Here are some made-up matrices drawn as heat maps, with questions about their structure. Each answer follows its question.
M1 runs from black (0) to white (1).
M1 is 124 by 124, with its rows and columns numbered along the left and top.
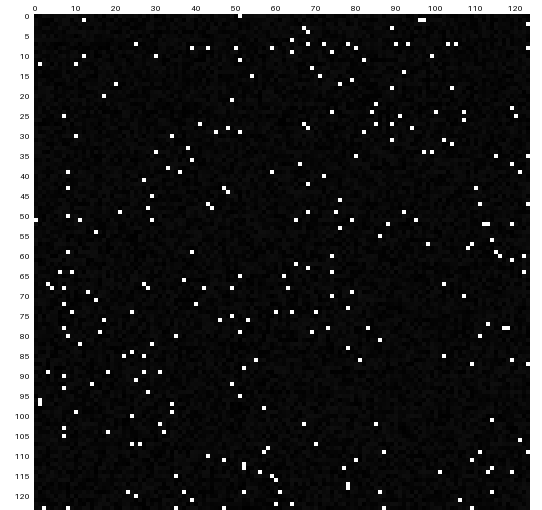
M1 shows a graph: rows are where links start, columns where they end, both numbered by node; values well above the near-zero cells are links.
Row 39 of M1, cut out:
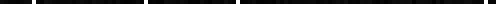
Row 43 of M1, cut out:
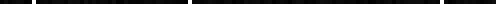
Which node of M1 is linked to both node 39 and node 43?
node 8
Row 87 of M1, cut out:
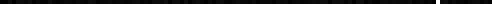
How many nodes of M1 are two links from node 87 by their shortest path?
6
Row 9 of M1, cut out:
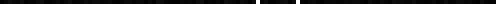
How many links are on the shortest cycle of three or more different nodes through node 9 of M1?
3
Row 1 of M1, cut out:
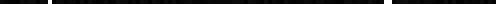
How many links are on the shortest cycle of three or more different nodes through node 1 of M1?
6
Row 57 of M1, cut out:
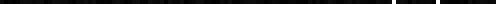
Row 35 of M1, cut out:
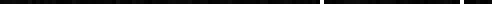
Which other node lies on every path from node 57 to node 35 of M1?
node 109
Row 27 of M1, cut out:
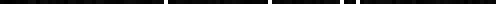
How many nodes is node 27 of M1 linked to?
4
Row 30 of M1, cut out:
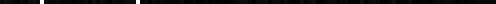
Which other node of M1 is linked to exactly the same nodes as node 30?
node 99
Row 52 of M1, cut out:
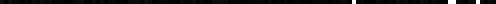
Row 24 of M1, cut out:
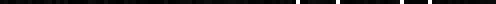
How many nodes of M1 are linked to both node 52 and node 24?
0
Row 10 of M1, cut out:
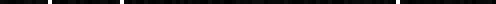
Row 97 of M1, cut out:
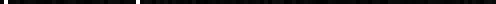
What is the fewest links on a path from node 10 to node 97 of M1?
3
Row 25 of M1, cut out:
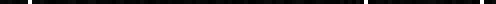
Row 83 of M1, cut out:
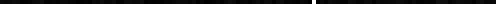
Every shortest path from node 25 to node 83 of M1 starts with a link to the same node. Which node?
node 7
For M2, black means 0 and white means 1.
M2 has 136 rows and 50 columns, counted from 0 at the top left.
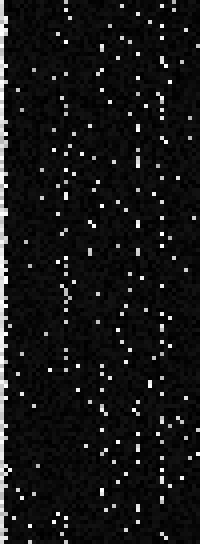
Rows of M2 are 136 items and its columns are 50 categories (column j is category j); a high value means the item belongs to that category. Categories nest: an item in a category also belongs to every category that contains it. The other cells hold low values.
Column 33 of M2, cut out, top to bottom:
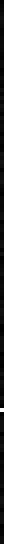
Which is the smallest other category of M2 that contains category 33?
25
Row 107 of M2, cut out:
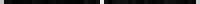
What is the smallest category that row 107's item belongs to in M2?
49
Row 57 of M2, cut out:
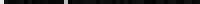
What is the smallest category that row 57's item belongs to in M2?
16
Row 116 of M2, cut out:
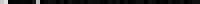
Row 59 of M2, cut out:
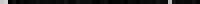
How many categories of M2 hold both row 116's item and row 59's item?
2
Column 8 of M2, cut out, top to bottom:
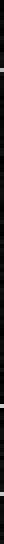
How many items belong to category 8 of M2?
3
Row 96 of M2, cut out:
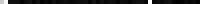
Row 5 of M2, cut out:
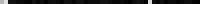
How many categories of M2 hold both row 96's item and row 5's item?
3
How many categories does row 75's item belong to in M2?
2
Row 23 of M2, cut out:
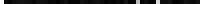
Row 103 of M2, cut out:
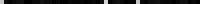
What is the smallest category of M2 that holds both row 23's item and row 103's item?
34
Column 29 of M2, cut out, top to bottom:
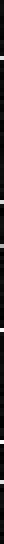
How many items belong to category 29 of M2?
6
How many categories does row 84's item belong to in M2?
1
